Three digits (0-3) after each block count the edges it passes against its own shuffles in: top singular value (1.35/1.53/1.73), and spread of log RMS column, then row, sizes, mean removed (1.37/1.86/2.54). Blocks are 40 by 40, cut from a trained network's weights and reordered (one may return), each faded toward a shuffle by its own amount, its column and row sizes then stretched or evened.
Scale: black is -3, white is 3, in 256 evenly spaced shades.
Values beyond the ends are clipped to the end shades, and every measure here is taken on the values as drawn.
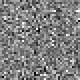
0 1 1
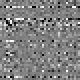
3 2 3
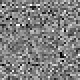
2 0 1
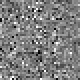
1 2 1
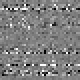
3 1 3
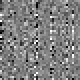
2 3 0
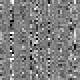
3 3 0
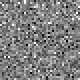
0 0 0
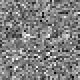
2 0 1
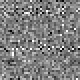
3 0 2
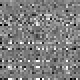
3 1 3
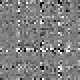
1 3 3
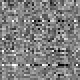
3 1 2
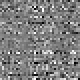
0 2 3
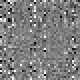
1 3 1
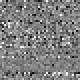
0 0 3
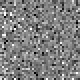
0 2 0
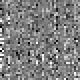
1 3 1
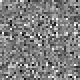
0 1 2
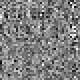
1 2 1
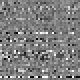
2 1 3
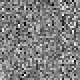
0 2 0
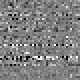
2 1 3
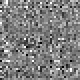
0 2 2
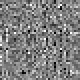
3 2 1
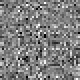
1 2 2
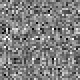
3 0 2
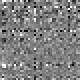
3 2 3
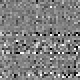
2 1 3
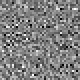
3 0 2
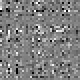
0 3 3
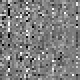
1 3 1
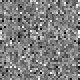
2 1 0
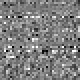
1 1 3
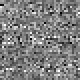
0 0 2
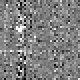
0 3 1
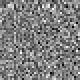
3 0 0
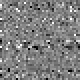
1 1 2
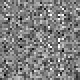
2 2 0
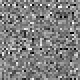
1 1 2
